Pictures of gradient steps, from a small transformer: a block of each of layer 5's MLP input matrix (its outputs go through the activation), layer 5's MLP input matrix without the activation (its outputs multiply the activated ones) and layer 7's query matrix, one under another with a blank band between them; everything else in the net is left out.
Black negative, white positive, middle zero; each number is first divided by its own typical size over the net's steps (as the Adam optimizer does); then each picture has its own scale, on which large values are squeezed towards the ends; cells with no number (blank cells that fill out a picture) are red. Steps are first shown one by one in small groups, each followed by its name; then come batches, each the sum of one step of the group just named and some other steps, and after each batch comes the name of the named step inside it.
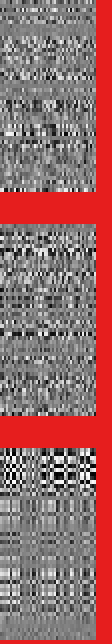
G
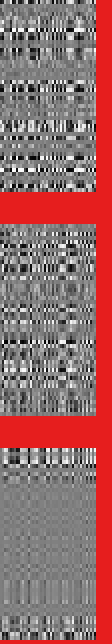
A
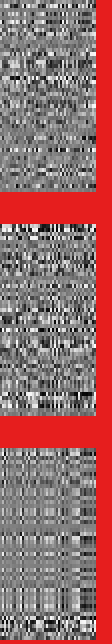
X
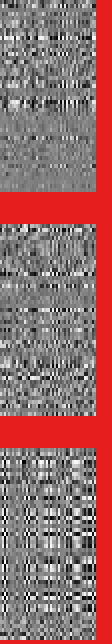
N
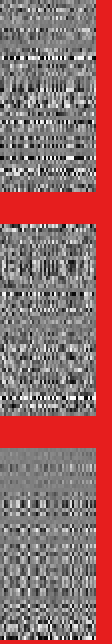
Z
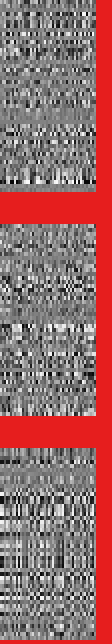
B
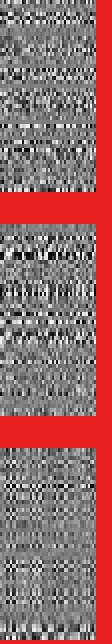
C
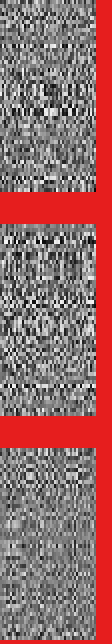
C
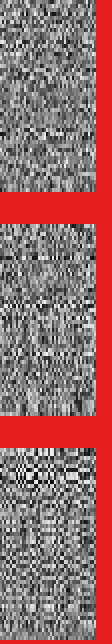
X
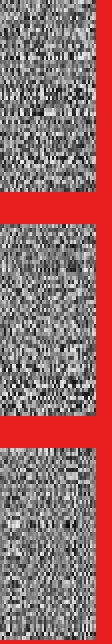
Z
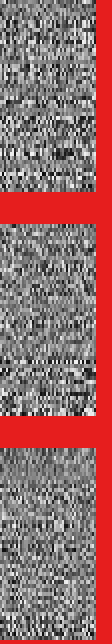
Z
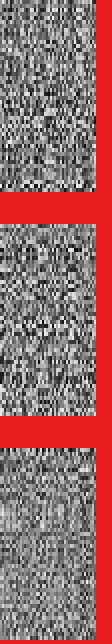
B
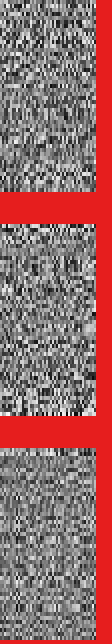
B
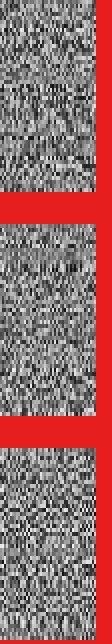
N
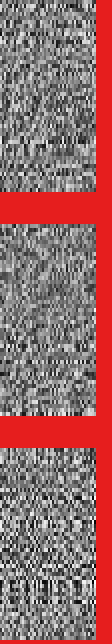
N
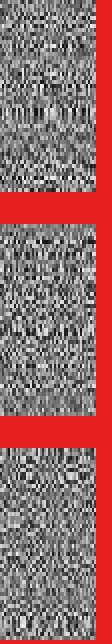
C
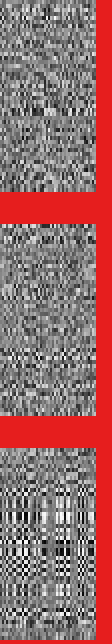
X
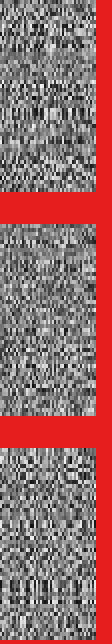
A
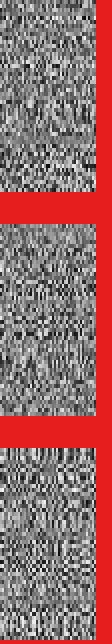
Z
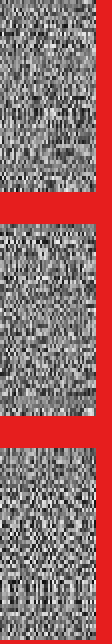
G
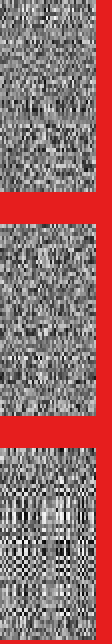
G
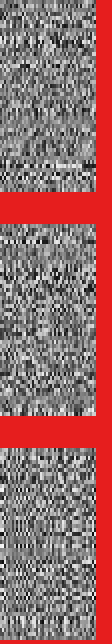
N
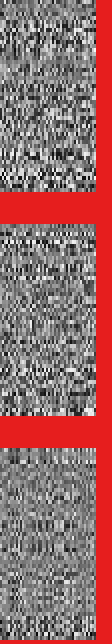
A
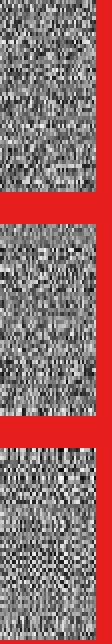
B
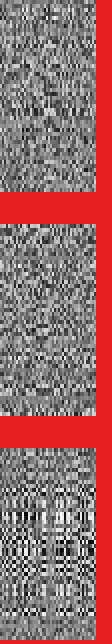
N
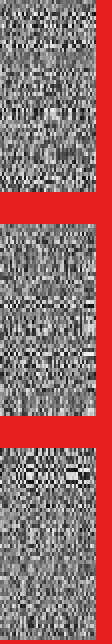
B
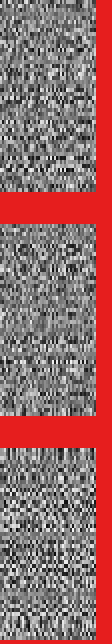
Z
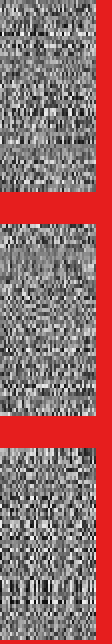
B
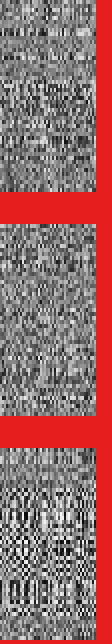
Z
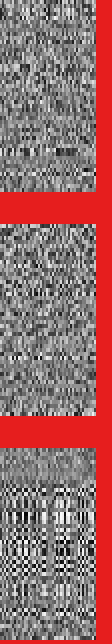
C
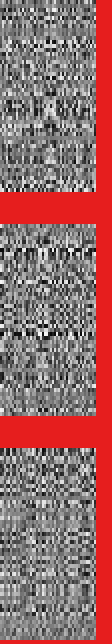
G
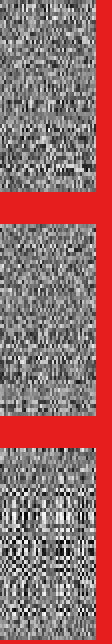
Z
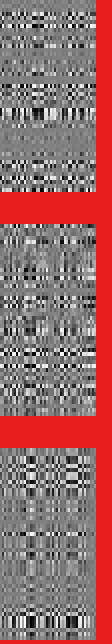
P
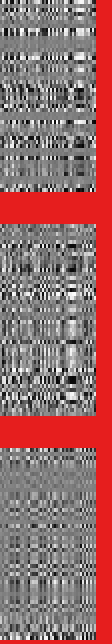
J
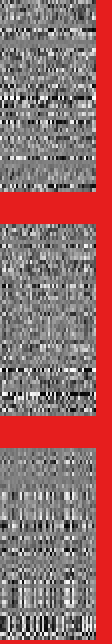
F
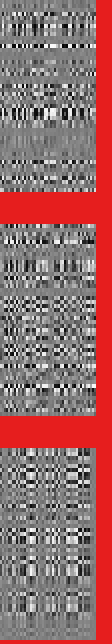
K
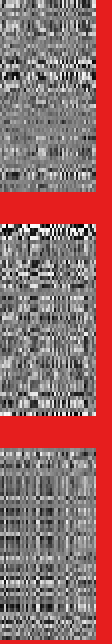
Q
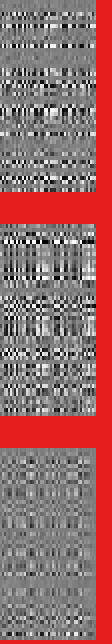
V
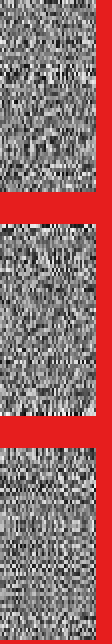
Q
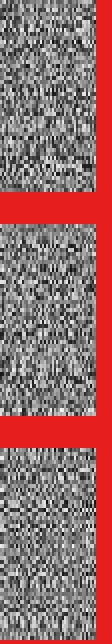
J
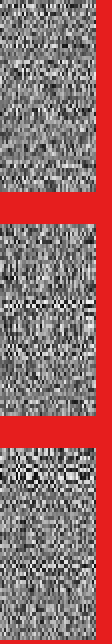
V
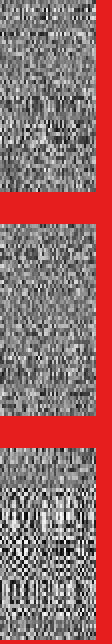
F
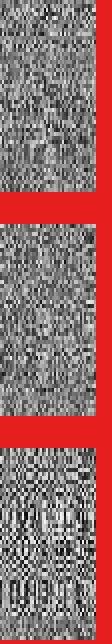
K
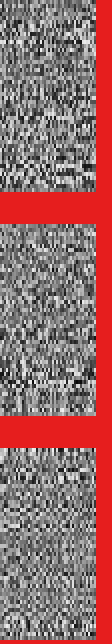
F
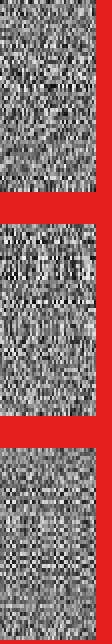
V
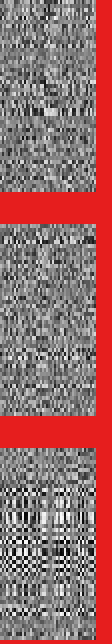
V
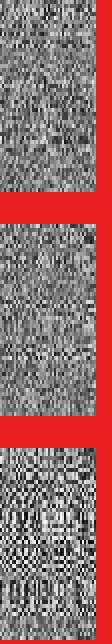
K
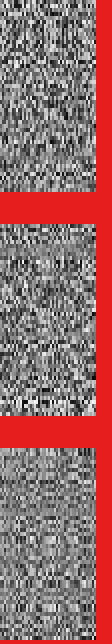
K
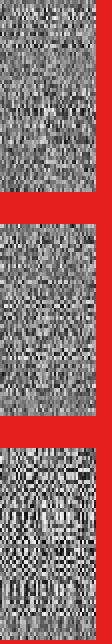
K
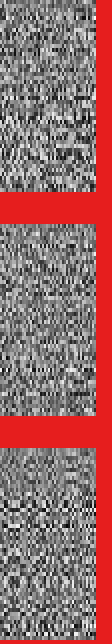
F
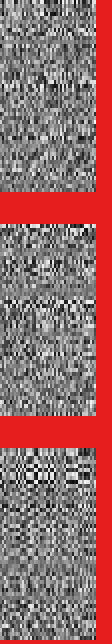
Q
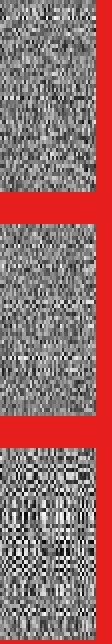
F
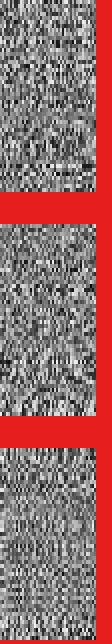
J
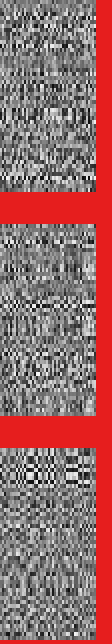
V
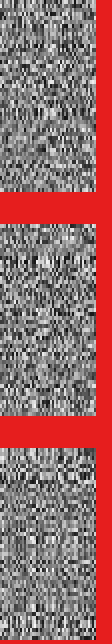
K
